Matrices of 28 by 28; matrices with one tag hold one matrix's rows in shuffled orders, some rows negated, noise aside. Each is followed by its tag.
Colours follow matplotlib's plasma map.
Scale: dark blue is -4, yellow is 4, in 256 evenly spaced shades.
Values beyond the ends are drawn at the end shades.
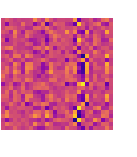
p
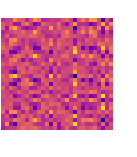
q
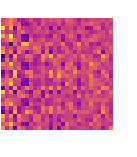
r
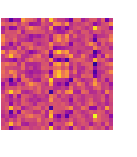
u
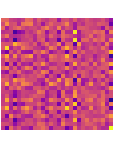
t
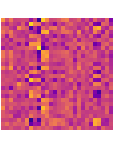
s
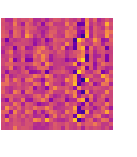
p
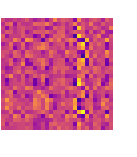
p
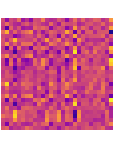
t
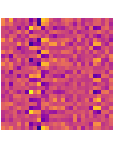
s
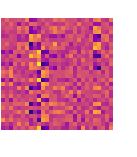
s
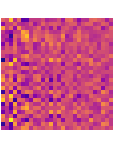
r
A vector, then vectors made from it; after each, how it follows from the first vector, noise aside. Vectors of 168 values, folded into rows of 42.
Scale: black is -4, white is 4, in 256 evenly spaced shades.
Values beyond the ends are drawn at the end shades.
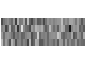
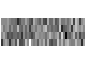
wrapped around, negated.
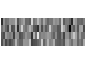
sign-scrambled.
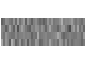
shrunk.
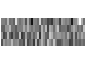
wrapped around, negated.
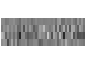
wrapped around, negated, partly zeroed.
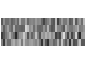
reversed.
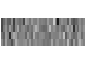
wrapped around, negated, partly zeroed.
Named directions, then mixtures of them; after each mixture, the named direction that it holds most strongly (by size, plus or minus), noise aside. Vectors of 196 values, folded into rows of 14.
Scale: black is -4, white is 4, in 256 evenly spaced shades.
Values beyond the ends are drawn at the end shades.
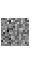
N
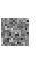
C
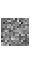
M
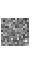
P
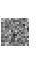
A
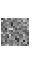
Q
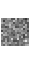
P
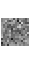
M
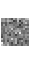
C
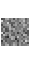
Q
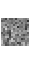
C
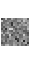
Q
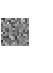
N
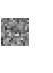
C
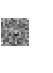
C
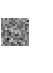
C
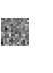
C
